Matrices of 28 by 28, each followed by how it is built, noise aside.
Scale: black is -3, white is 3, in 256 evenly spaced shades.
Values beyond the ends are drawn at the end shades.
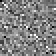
diagonal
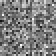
blocks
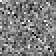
diagonal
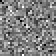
diagonal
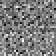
repeating columns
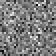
repeating columns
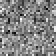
repeating columns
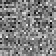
blocks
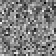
repeating columns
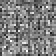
blocks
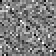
diagonal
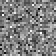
noise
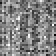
blocks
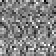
repeating columns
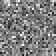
noise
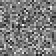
repeating columns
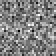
repeating columns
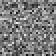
repeating columns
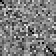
diagonal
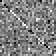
diagonal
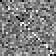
diagonal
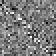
banded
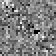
banded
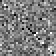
diagonal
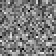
repeating columns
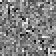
banded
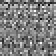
repeating columns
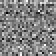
repeating columns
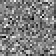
noise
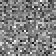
repeating columns
